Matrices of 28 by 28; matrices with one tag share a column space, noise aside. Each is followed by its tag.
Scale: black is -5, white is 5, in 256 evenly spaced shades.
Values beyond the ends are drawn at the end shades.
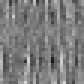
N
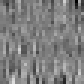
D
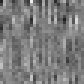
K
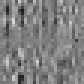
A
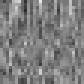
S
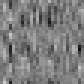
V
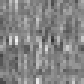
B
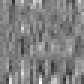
D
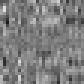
A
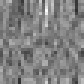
S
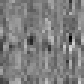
B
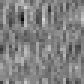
V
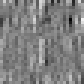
K
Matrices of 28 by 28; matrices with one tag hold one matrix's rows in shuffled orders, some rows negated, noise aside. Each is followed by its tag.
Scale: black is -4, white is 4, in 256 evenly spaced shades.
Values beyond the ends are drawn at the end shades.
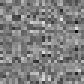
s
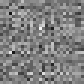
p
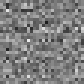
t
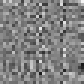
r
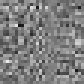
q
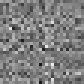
p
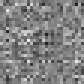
t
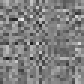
q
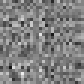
p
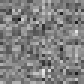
s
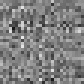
p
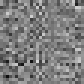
q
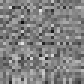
p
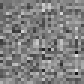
s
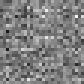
t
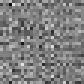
p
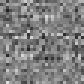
t
